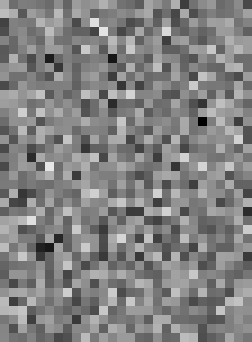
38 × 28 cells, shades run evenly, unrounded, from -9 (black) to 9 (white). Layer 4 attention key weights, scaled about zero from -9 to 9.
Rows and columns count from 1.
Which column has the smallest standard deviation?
24
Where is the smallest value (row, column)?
14, 23
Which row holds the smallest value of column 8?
31
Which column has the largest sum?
27
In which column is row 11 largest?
15
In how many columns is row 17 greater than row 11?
11
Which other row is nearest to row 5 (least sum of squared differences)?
37
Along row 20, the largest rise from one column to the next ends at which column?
10
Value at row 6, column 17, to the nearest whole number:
0
